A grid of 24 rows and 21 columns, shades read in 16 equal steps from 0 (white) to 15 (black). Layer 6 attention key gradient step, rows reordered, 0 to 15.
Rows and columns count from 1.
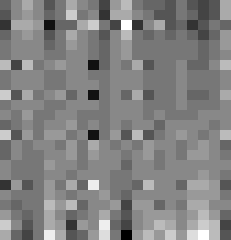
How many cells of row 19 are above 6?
13
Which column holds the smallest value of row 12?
3
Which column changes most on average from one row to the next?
9
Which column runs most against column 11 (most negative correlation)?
15
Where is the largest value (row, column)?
24, 12
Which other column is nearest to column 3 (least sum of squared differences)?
21
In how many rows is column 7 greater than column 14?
7
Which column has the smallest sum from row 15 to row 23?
19
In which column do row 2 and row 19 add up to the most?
1
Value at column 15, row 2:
10
